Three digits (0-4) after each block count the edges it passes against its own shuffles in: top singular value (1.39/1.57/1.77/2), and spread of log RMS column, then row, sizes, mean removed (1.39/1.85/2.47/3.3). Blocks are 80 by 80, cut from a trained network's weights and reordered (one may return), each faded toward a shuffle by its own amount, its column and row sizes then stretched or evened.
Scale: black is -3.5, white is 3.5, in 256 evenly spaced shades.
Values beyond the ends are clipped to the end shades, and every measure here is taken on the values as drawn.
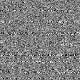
1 0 3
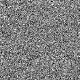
0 1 1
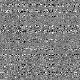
3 1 4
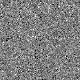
1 1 1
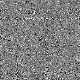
0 1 3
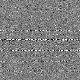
3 0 3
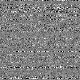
2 0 4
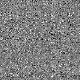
0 1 3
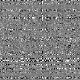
4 2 4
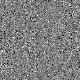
1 2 1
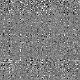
1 3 3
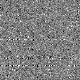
1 1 2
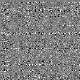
1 3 4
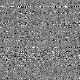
0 2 4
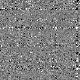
2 2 3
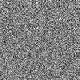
4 0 0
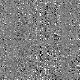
1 3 2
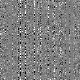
3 4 1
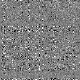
0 3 3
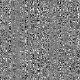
0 4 2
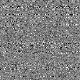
2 1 3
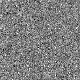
0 1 0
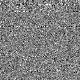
0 0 2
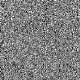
1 2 1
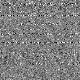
1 0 3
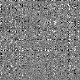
0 3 3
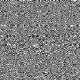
4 1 4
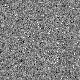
0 0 0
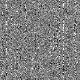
2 3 0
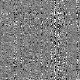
3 4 2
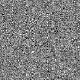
3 1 1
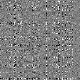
3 4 3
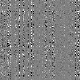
2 4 2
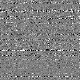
1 1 4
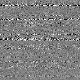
3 0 4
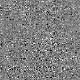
1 2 3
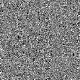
1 2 0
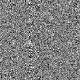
3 2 0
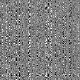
2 4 1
